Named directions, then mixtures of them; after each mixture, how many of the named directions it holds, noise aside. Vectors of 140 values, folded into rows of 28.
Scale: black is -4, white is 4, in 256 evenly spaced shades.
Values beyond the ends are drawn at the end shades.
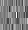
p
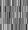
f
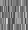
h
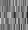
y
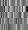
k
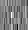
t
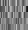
one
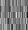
four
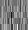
two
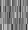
one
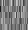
three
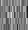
four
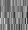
three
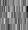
two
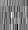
one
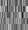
one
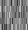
one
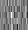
two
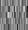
four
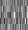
two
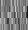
four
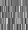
one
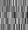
one
